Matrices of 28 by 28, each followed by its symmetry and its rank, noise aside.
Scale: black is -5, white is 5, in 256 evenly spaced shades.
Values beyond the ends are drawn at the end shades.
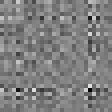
symmetric, rank two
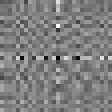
no symmetry, rank two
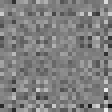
antisymmetric, rank two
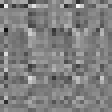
no symmetry, rank two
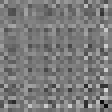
symmetric, rank two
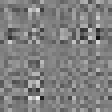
antisymmetric, rank two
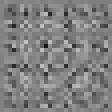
symmetric, rank three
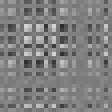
symmetric, rank one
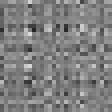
antisymmetric, rank two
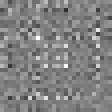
symmetric, rank three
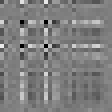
symmetric, rank one
